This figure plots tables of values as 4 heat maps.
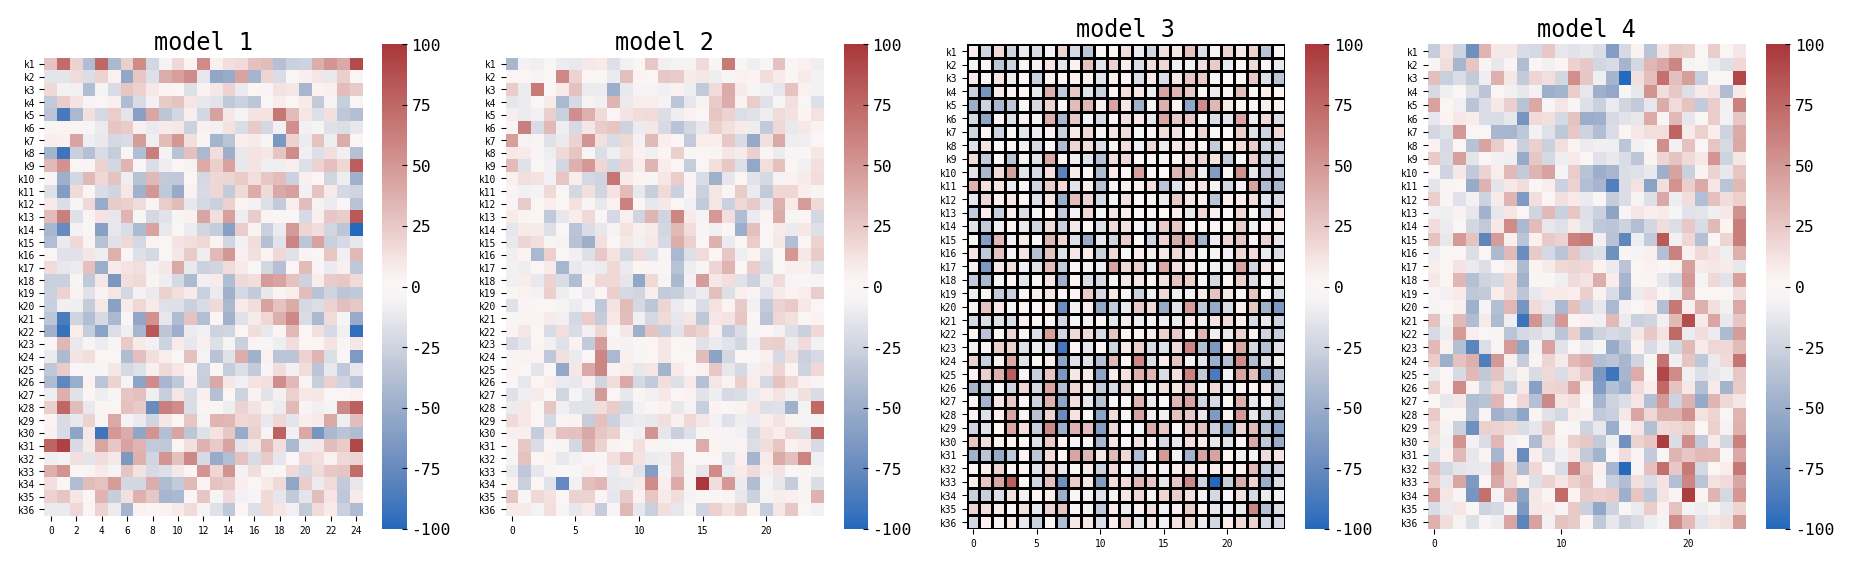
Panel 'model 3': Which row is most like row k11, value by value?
k30
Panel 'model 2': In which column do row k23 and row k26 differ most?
7
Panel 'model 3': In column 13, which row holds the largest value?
k24
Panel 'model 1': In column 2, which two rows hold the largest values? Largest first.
k7, k28
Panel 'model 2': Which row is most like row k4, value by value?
k17
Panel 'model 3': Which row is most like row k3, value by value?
k32
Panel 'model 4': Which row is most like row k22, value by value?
k7
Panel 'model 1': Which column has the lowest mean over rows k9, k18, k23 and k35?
5
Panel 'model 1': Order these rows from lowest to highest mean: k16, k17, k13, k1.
k17, k16, k13, k1
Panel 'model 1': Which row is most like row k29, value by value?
k16
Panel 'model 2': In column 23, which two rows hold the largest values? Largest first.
k32, k12
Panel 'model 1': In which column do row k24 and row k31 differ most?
24
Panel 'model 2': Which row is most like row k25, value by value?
k5
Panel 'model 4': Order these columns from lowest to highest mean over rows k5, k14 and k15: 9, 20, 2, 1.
1, 9, 2, 20
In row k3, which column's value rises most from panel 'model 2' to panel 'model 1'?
8
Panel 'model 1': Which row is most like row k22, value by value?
k14
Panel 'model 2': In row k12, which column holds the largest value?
9
